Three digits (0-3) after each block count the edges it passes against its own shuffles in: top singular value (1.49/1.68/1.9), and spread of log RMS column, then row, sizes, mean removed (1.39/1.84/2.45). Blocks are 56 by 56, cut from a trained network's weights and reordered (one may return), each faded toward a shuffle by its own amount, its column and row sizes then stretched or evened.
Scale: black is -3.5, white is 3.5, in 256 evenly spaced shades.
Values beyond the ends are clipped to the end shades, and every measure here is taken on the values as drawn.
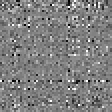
1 3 3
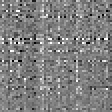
2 1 3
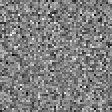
1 1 1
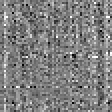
2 2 2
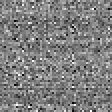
0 1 1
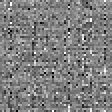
0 3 0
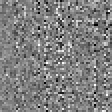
0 3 0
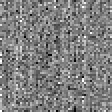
0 2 0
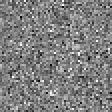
0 1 0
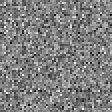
0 0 1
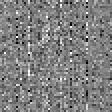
0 3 1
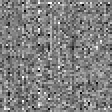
0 2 1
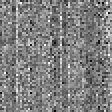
2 2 0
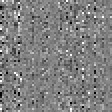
0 3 1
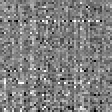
2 1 3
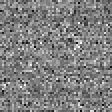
0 0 1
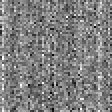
2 2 1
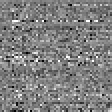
0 1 3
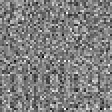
3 0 1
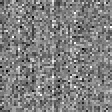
0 1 1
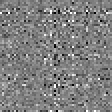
1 2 3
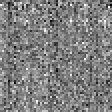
0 1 1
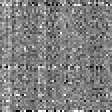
2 0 3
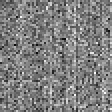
1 0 0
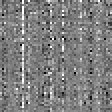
3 3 2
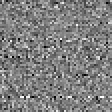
0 0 2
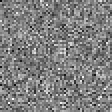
2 0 1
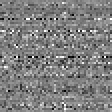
1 0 3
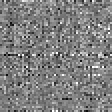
0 0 3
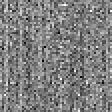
1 0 1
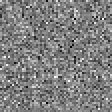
1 0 1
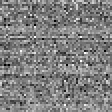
2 1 1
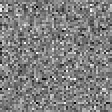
2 1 2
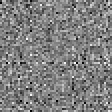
1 2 1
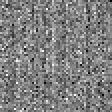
0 1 0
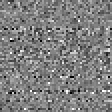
0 1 3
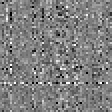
2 3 2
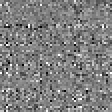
2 2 3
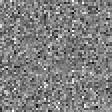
0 2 0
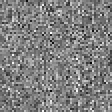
2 1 0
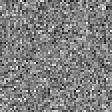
0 0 1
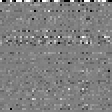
3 0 3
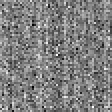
1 0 0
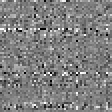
1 2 3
